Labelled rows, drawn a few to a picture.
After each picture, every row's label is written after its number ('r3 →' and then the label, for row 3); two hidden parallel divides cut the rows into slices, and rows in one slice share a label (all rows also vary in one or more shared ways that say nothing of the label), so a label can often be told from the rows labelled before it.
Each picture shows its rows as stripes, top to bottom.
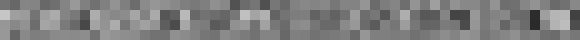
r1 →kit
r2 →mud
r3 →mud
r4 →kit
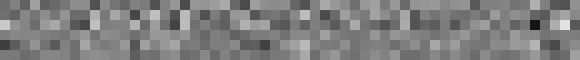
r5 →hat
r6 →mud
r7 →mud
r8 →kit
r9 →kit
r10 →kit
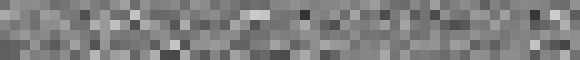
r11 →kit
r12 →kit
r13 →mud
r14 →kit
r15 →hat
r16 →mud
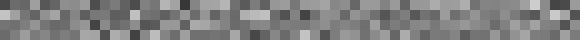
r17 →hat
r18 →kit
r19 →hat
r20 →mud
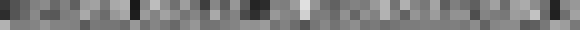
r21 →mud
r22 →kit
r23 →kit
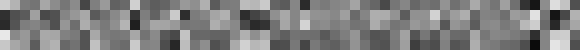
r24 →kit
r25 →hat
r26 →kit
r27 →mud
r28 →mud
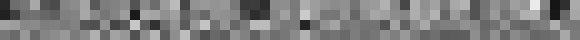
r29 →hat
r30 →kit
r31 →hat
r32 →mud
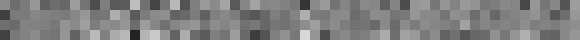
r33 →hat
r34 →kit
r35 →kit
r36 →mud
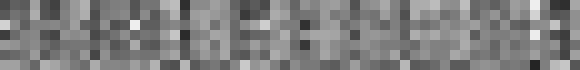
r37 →hat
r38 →hat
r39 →hat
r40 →hat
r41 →hat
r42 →hat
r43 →mud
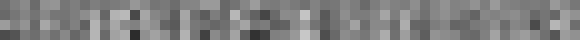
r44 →kit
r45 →mud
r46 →mud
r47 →mud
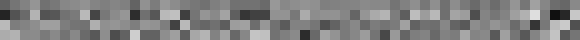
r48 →kit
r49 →hat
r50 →mud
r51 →hat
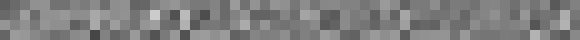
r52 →kit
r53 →mud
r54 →mud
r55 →hat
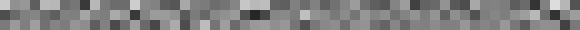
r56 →mud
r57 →kit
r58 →hat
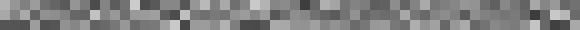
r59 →hat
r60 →mud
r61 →hat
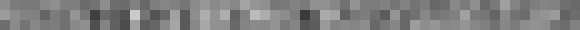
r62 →kit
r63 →hat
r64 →hat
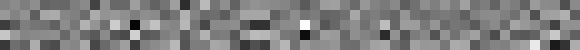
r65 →hat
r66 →mud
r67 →mud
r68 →hat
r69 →hat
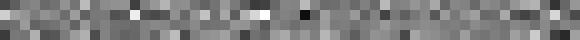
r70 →kit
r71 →hat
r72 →kit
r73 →hat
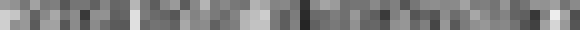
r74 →hat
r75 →kit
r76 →kit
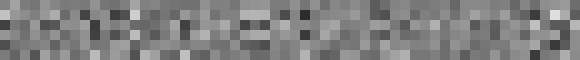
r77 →kit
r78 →kit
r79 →hat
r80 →hat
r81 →kit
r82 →mud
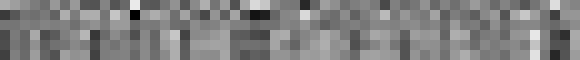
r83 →hat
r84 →mud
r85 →kit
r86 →hat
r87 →hat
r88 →hat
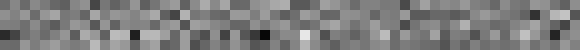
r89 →hat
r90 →mud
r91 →hat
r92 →mud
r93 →mud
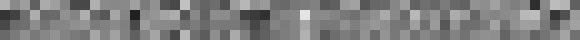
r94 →mud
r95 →kit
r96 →kit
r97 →mud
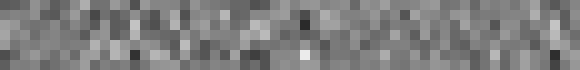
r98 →kit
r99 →hat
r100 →hat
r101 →kit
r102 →mud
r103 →mud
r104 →kit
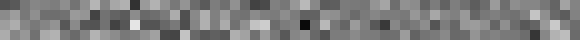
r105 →mud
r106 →hat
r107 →hat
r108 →mud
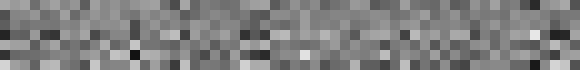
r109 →mud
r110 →kit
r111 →kit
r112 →hat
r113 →kit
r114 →mud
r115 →mud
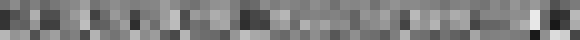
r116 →kit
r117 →hat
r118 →hat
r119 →mud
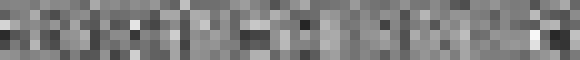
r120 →mud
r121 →hat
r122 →hat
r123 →hat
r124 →hat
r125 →hat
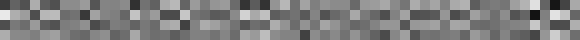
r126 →hat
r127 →mud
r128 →hat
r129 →kit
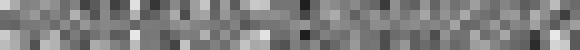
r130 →hat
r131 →hat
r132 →kit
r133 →kit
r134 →mud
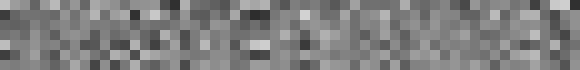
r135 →mud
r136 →mud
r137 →kit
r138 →hat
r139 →hat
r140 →kit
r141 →hat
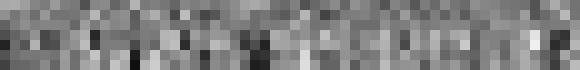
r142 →kit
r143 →mud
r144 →kit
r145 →hat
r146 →hat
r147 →mud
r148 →mud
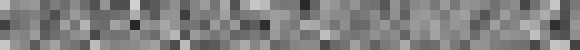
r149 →hat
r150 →hat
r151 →kit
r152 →hat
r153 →mud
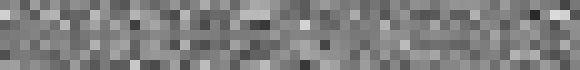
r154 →hat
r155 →mud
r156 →mud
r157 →kit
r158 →mud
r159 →kit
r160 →hat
